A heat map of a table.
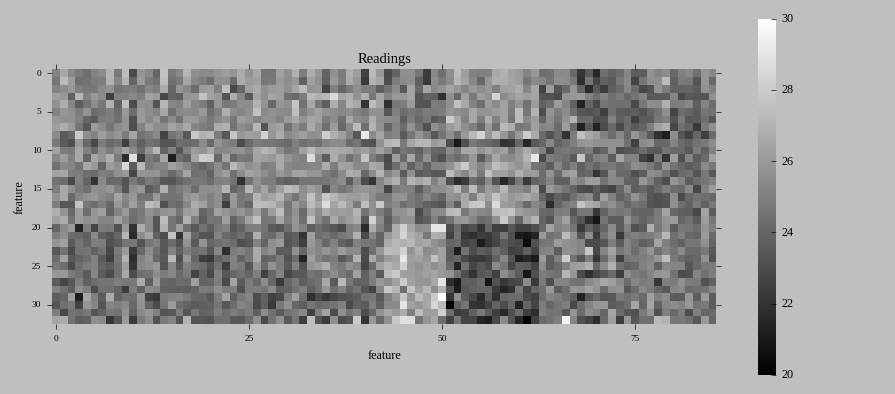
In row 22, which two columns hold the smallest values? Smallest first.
61, 55
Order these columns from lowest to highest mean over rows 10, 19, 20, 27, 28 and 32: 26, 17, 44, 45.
17, 26, 44, 45
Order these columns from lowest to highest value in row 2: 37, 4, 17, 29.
37, 4, 17, 29
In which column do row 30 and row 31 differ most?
51
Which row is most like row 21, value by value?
24
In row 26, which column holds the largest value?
44
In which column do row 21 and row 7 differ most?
62
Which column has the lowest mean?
70
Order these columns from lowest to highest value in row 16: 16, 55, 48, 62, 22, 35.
22, 16, 48, 62, 55, 35
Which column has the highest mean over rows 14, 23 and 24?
45
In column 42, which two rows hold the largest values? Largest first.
17, 13
